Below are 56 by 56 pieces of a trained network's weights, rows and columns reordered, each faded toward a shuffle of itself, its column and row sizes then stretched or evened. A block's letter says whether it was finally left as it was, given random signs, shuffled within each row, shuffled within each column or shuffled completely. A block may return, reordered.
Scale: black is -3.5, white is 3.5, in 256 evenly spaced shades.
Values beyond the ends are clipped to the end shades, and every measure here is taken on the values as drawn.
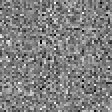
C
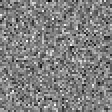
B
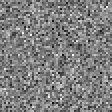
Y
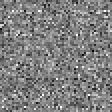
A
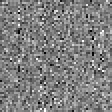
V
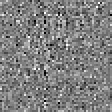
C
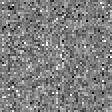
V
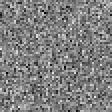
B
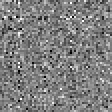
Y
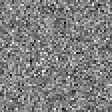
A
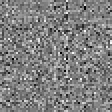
Y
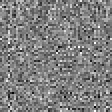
C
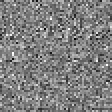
Y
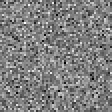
B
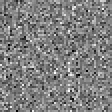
V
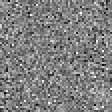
V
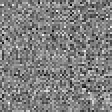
C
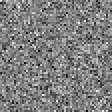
B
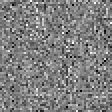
V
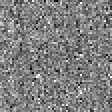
V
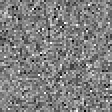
B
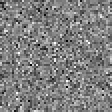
V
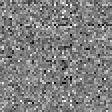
C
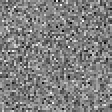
B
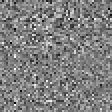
C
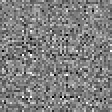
C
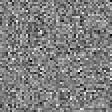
C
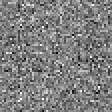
Y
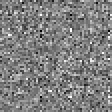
Y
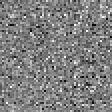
C
